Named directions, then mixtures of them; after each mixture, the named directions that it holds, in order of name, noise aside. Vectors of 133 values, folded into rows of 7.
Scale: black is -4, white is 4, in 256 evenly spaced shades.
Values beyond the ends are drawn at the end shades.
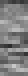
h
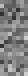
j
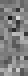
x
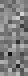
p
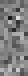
x.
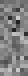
x.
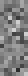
j, x.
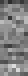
h, x.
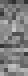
h, j.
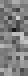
h, x.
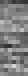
h.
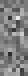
p, x.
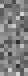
j, p.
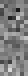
j, x.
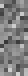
j, p.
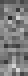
h, x.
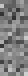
j.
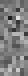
x.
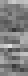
h.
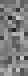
x.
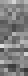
h, j.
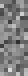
j, p.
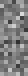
j, p.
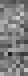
h, p.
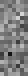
p.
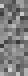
j, p.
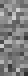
j.
